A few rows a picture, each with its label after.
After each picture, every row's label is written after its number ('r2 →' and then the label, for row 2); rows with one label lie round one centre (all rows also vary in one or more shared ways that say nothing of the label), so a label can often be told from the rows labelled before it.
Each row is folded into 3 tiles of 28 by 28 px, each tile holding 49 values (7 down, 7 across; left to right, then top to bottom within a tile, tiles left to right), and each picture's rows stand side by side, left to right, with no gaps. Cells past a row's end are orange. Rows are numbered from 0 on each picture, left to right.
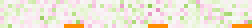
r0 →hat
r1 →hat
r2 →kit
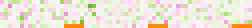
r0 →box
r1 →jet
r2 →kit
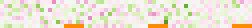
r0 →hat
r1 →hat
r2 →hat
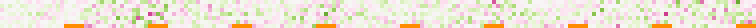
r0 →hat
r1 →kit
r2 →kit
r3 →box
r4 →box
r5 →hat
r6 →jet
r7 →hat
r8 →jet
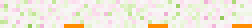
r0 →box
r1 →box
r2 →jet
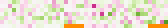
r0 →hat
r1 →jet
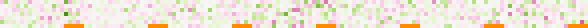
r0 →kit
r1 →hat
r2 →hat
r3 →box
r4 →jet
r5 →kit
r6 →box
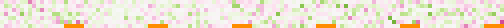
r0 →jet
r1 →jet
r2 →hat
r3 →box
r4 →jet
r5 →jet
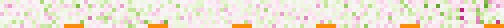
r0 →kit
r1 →hat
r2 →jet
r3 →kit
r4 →box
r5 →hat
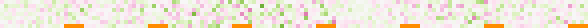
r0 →box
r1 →box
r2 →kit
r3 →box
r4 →hat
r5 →kit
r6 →jet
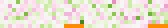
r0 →hat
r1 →hat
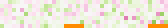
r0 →hat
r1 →hat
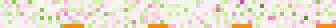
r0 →box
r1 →box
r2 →box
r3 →jet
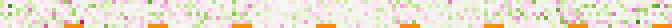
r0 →hat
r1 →hat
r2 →hat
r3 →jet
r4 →kit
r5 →hat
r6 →kit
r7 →hat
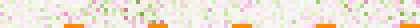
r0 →box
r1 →jet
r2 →hat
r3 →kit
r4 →jet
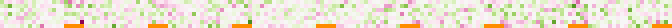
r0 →kit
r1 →box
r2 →box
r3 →box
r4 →hat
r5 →box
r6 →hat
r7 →hat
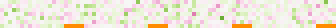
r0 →hat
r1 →jet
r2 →box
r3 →kit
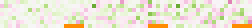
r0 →box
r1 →jet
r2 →jet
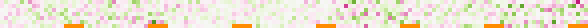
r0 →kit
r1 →jet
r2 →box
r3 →hat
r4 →kit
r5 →hat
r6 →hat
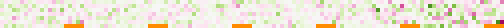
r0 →hat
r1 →box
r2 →jet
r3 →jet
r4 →box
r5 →hat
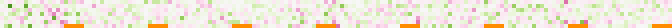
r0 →box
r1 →kit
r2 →kit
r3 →jet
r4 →jet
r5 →box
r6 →hat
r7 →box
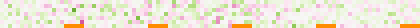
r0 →kit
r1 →jet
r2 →jet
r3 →box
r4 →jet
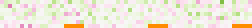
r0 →jet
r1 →jet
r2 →jet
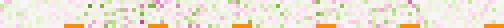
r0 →hat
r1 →hat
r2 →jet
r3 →hat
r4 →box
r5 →box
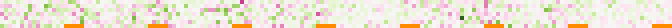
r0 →hat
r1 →box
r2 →jet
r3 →jet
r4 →kit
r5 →jet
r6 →box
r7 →jet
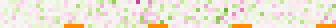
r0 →jet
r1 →box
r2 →hat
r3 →kit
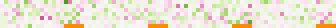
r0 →kit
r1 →jet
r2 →box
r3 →hat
